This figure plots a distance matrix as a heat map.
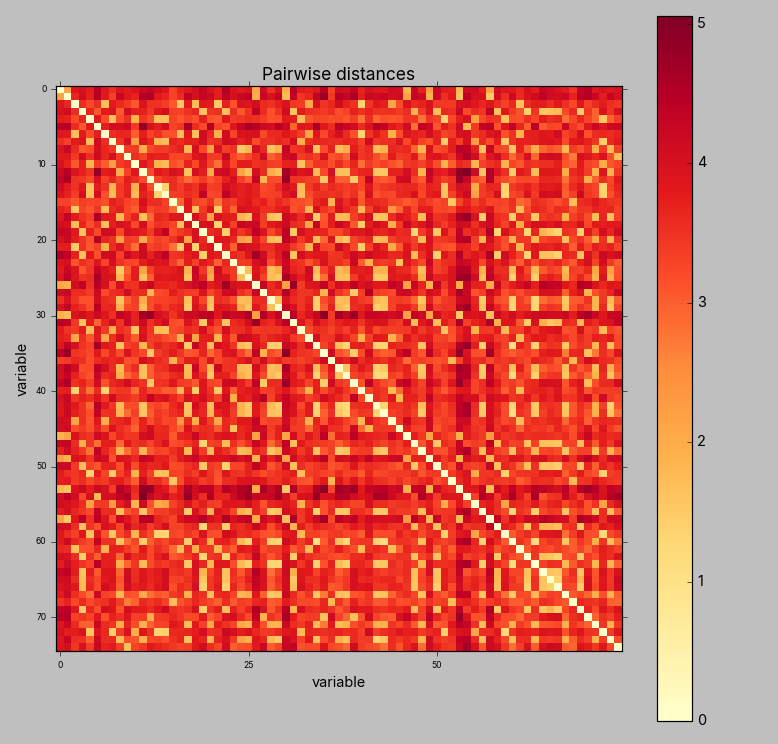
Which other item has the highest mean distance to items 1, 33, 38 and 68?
54
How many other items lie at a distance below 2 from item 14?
8
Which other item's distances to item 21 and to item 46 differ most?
18
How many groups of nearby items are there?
10
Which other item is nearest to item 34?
60
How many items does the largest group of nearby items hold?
20
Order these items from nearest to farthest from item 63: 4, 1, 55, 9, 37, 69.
37, 9, 4, 69, 55, 1
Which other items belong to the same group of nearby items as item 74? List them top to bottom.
9
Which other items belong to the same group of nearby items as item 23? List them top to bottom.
41, 45
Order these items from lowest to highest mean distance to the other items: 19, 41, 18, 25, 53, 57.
25, 19, 18, 41, 57, 53
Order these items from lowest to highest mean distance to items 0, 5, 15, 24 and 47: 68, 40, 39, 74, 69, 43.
68, 69, 43, 40, 74, 39
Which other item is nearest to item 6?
40
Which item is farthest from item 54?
11
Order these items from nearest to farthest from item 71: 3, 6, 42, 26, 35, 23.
42, 35, 3, 23, 6, 26
